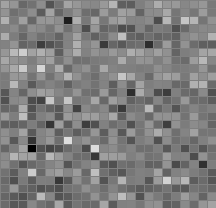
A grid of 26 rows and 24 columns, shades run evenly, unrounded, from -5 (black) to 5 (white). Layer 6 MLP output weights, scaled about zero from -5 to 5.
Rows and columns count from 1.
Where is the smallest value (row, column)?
19, 4
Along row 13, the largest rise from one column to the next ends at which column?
6
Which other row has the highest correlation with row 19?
15
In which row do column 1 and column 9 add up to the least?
14
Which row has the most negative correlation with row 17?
12
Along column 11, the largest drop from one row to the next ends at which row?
20
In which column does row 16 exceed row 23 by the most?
7
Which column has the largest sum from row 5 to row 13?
2
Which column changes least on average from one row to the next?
16
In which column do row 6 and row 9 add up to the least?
17
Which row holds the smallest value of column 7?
23
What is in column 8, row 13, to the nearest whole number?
3
